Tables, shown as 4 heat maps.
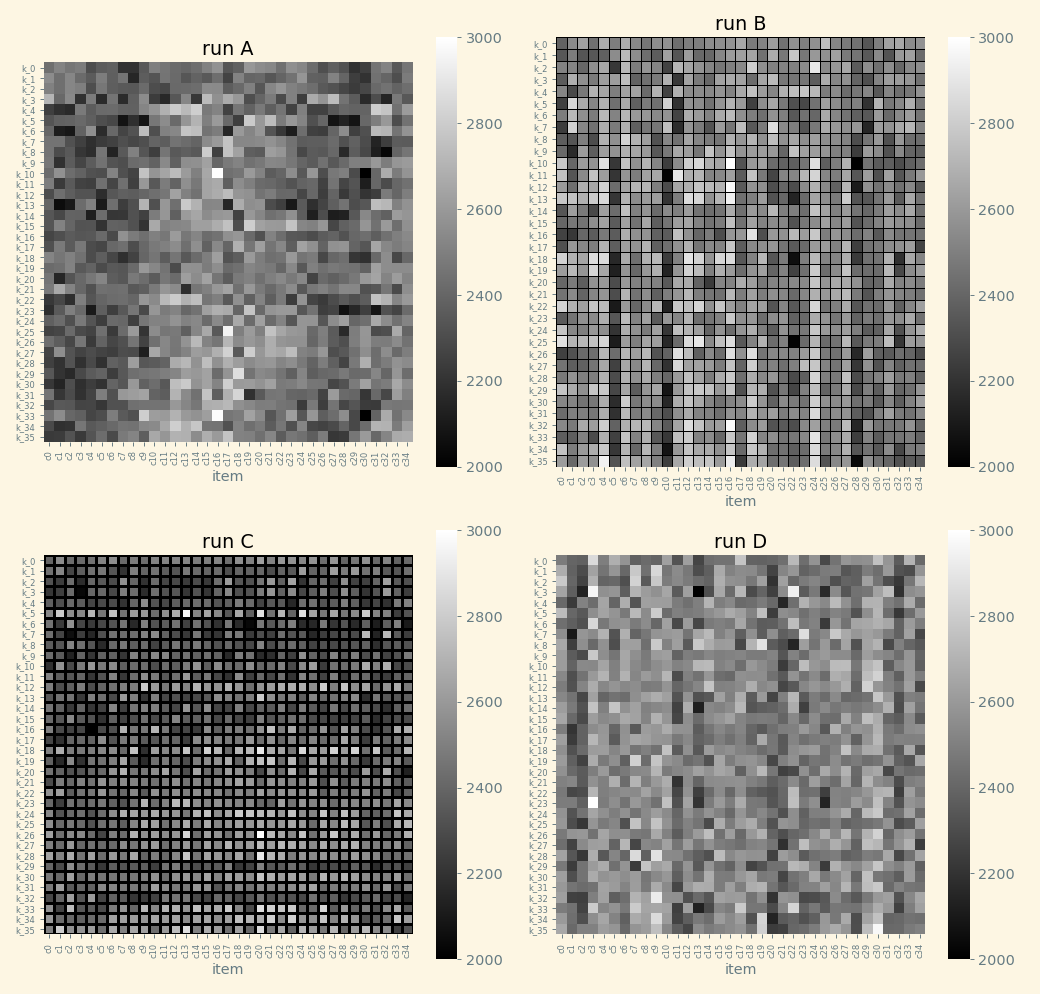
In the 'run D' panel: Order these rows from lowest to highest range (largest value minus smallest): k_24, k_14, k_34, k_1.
k_24, k_1, k_14, k_34
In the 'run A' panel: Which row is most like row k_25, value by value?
k_26
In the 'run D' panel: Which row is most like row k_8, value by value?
k_20
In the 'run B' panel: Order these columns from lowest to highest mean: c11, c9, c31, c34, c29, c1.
c29, c34, c9, c1, c31, c11
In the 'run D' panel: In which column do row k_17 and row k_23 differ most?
c25
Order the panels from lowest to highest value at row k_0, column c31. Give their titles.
run C, run A, run D, run B
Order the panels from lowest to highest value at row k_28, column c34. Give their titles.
run B, run C, run A, run D
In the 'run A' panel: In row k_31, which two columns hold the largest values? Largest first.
c18, c15
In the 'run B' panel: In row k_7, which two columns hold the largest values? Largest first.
c20, c1
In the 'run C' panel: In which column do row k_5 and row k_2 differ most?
c13
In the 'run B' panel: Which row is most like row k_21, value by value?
k_15
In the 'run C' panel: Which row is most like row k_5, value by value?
k_35
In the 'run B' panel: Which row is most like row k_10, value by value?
k_35
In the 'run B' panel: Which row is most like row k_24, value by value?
k_30
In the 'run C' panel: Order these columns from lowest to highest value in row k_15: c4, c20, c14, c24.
c4, c14, c24, c20
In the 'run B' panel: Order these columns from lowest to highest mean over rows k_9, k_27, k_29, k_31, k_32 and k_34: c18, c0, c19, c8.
c0, c19, c8, c18
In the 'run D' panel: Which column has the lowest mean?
c1
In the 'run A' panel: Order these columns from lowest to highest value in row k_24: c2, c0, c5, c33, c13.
c5, c2, c0, c33, c13
